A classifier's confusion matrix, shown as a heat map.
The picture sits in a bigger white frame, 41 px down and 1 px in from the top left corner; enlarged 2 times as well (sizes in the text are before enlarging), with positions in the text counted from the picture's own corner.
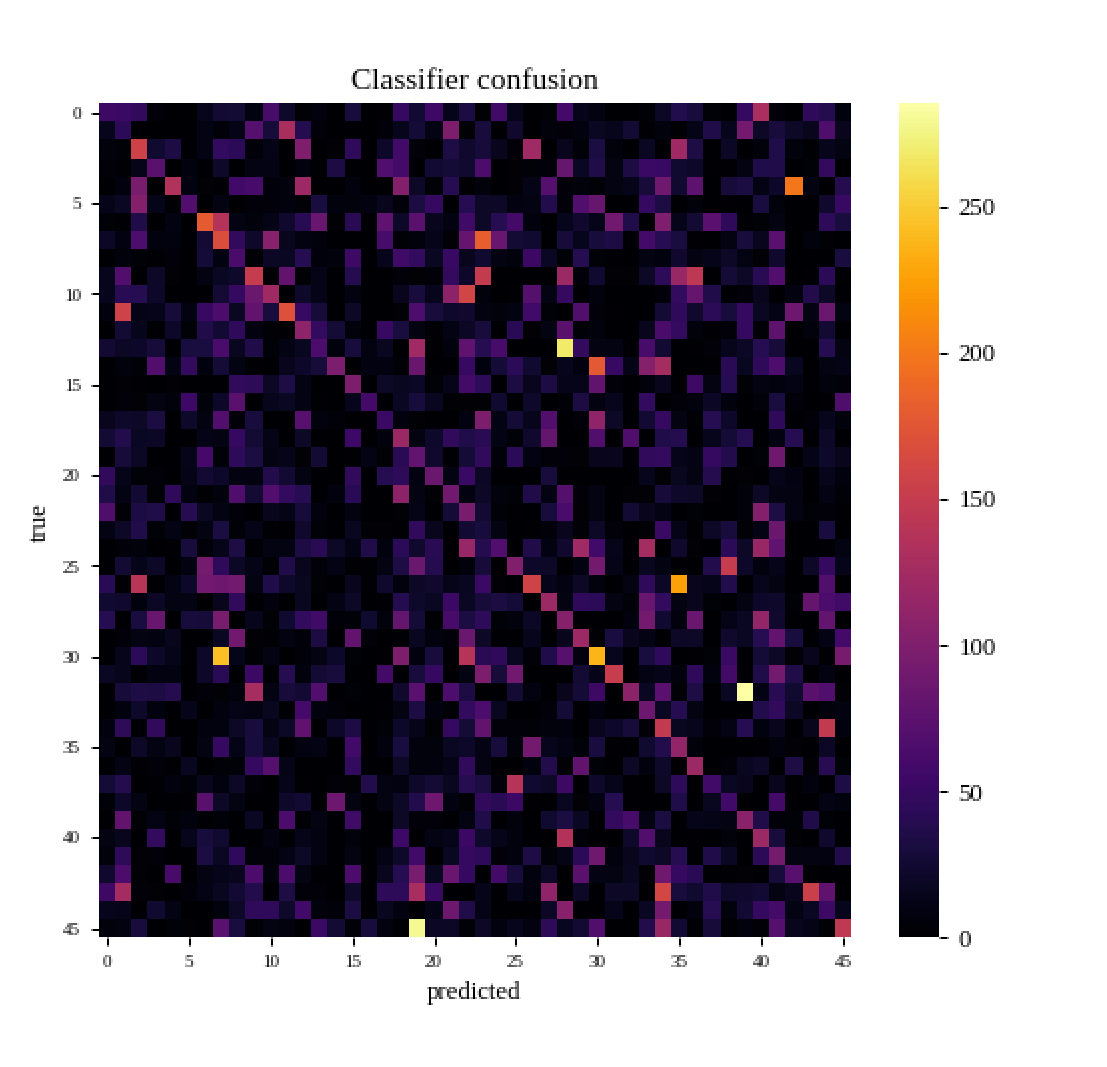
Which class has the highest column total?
34
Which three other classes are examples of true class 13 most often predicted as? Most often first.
28, 19, 22
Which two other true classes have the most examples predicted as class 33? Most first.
24, 14
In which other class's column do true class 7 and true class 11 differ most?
23
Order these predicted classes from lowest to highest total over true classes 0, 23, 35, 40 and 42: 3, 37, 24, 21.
37, 3, 21, 24
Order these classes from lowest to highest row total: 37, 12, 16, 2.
16, 37, 12, 2
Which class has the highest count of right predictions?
30
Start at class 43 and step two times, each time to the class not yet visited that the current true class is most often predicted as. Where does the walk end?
44
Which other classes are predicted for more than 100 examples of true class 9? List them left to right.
23, 28, 35, 36
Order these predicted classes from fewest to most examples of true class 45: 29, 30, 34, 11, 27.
11, 29, 27, 30, 34
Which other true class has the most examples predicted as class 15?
29
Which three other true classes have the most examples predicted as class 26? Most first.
2, 35, 10
